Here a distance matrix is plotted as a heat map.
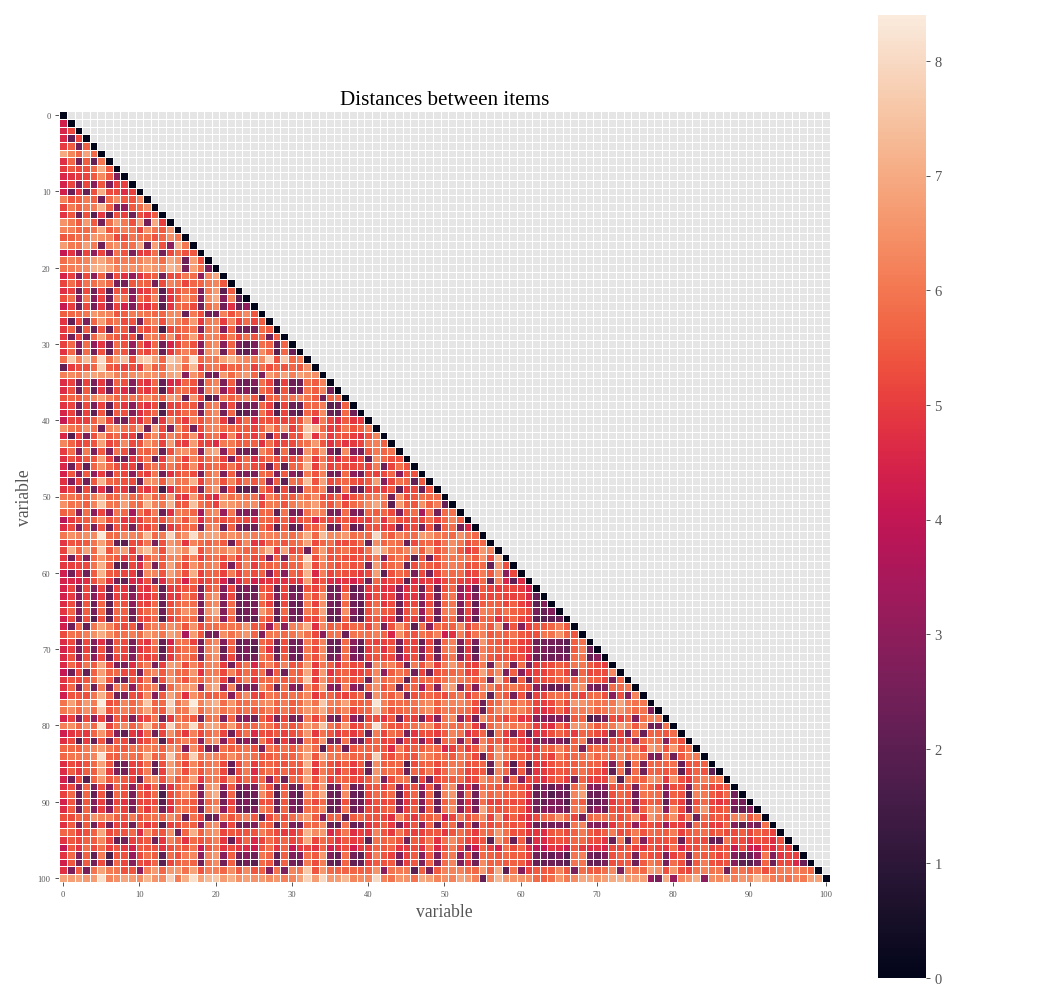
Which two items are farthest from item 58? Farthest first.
32, 57
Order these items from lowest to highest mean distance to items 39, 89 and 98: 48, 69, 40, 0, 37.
69, 0, 40, 48, 37
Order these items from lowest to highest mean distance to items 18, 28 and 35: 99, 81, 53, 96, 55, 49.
49, 96, 53, 81, 99, 55
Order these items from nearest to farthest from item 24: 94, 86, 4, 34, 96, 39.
39, 4, 96, 94, 86, 34
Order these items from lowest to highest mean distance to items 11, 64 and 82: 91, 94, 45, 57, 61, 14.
91, 14, 61, 45, 94, 57
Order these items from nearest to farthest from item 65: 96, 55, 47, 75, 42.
75, 47, 96, 42, 55
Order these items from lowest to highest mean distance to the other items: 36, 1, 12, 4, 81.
36, 4, 81, 1, 12
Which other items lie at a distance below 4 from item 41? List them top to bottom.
5, 11, 14, 17
